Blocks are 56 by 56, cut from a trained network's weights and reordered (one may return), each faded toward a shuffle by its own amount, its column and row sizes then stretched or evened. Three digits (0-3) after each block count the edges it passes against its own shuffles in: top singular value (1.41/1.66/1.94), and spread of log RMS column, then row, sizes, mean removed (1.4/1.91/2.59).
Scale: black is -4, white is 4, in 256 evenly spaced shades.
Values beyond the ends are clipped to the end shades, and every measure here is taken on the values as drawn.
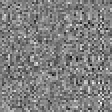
3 2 0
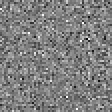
1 1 0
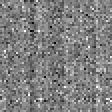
1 0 1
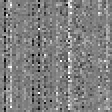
3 3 1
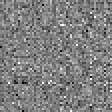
2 1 0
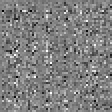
1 3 2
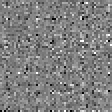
0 2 2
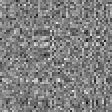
3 1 1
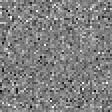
0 0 1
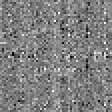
1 1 2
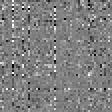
2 3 2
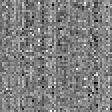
3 2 1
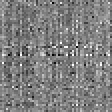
3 1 2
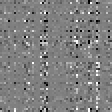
1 3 3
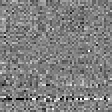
3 0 2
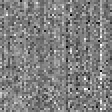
2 2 0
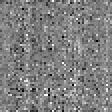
1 2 2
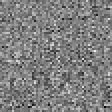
2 1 1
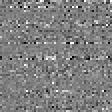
0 1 3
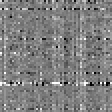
3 0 3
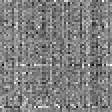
3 0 2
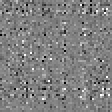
0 2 2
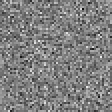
1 1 0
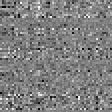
2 1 3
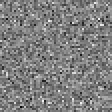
0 0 1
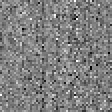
0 1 0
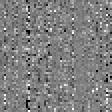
1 3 0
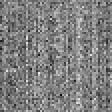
3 1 1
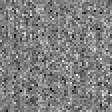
0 0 0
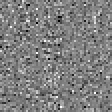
0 2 0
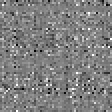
0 1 3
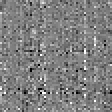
1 2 2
